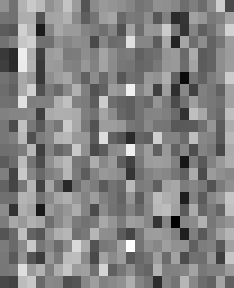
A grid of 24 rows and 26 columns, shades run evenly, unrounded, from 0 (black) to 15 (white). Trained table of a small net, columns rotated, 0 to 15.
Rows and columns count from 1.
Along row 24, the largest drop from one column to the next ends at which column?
5
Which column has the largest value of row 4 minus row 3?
21
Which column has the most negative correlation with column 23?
20
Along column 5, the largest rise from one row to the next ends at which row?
19
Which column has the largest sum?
3
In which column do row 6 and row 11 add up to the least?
2
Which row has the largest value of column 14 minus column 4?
22
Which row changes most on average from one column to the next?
8
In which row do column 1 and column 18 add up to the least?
24
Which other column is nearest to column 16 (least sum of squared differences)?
23
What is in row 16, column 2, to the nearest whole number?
4
